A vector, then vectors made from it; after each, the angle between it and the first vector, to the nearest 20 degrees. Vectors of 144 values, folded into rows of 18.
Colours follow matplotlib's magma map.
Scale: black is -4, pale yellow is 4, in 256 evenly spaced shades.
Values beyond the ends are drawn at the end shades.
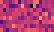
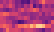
100 degrees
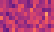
60 degrees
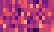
120 degrees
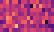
60 degrees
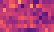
140 degrees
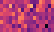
120 degrees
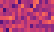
40 degrees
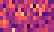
120 degrees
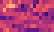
140 degrees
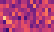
60 degrees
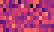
20 degrees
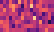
140 degrees
